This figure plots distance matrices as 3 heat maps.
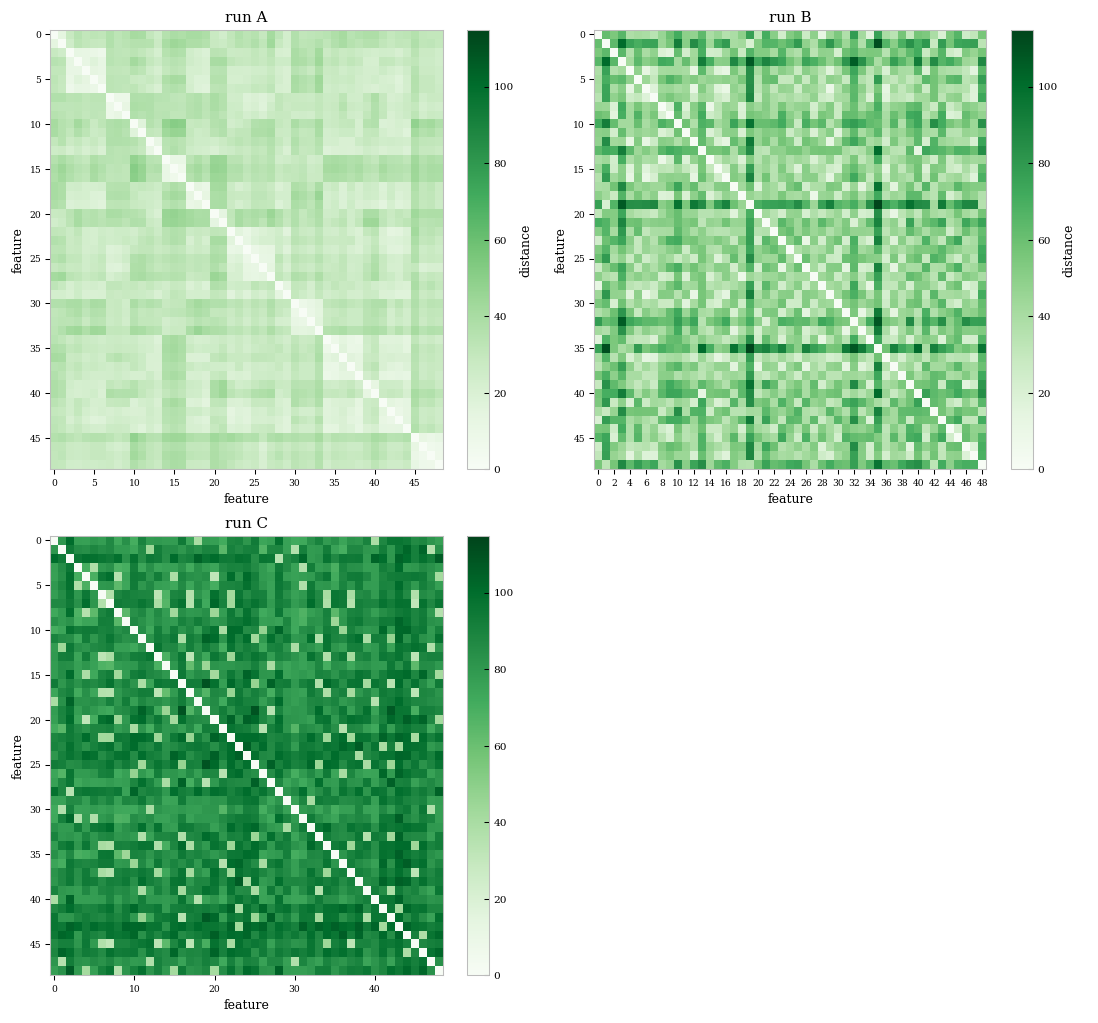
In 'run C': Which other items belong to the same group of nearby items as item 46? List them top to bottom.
44
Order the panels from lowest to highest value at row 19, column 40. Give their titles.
run A, run C, run B
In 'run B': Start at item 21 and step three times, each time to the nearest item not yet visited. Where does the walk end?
40
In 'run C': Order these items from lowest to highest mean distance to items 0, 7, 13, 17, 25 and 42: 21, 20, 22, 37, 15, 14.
37, 22, 14, 21, 15, 20
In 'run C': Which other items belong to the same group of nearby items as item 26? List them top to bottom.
10, 21, 36
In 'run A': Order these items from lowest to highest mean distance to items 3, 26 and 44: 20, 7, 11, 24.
24, 7, 11, 20
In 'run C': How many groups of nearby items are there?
14
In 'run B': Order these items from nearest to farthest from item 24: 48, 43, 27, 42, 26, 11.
11, 27, 26, 42, 43, 48
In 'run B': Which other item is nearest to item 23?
26
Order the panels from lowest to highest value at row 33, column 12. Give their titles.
run A, run B, run C
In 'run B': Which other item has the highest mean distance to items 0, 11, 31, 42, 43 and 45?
35
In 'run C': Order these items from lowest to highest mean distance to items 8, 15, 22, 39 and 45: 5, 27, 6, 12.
6, 5, 27, 12
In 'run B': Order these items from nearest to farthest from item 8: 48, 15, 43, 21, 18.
18, 15, 48, 21, 43
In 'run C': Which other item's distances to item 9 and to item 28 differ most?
2
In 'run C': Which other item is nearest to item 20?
4
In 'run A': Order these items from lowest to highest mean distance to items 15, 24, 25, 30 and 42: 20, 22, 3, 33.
22, 33, 3, 20
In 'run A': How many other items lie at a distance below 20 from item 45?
3
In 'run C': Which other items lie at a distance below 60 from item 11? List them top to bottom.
16, 25, 33, 39, 42
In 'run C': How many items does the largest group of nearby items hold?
8
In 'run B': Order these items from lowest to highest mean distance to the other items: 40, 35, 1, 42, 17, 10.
17, 42, 40, 10, 1, 35
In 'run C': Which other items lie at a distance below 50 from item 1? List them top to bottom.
12, 30, 47
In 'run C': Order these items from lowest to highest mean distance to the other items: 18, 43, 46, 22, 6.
6, 18, 22, 46, 43
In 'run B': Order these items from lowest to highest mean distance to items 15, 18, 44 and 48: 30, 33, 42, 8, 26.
8, 30, 42, 33, 26
